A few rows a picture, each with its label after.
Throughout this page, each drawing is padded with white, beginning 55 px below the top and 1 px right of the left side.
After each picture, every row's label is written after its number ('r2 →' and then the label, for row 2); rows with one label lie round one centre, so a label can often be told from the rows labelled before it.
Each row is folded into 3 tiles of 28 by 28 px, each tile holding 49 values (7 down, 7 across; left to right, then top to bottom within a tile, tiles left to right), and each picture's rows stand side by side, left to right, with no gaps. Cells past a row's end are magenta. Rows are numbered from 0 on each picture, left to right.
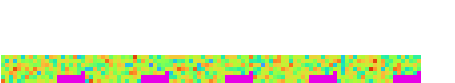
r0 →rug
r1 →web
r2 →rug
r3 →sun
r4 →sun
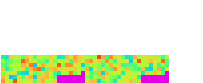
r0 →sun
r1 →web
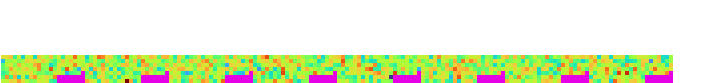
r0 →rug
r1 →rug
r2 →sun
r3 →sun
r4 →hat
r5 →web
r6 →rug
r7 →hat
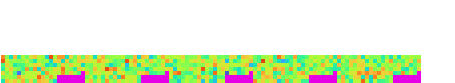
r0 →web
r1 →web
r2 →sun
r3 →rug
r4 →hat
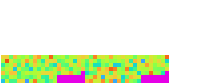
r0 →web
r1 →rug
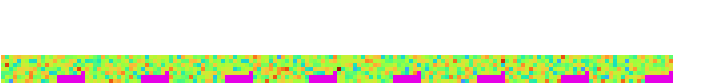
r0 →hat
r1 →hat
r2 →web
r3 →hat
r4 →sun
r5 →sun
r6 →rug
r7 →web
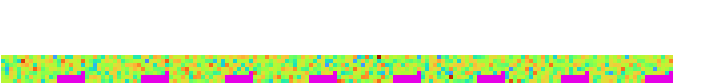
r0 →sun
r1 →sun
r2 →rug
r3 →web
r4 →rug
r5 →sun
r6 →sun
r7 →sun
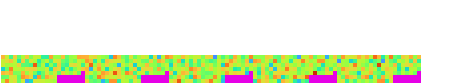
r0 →web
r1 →hat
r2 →rug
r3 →web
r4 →rug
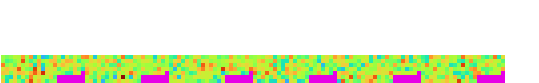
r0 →hat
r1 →web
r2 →sun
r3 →hat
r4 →web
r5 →rug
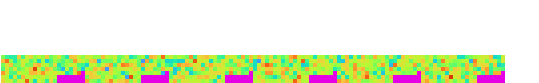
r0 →hat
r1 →rug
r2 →sun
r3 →rug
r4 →rug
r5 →hat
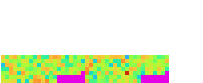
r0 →web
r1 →hat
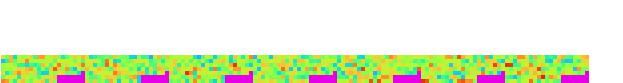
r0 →rug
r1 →hat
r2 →hat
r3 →sun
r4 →rug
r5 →rug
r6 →hat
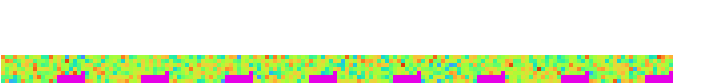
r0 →web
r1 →rug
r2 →sun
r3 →sun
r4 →sun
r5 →web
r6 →hat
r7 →rug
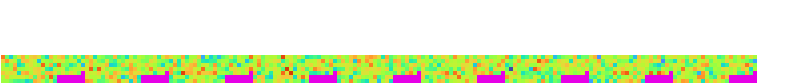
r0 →web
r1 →hat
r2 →hat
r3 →hat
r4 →web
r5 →web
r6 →sun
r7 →web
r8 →rug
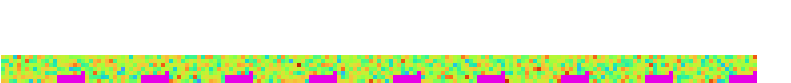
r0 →rug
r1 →sun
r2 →rug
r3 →rug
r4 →rug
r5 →rug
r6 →sun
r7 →web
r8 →hat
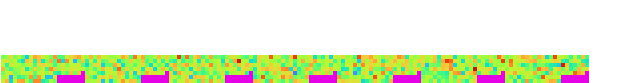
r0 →sun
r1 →web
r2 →rug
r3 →rug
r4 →sun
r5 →sun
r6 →web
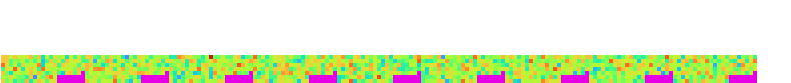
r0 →hat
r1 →hat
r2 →sun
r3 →hat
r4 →web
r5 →rug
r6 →rug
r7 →sun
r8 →web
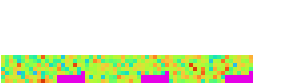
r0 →rug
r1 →rug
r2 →hat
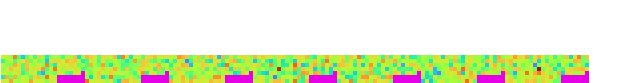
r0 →rug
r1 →rug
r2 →rug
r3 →rug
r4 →web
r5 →web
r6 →hat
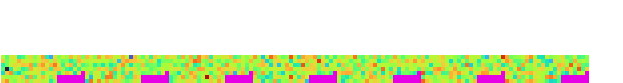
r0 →sun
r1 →web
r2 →web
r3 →web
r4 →hat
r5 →hat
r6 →hat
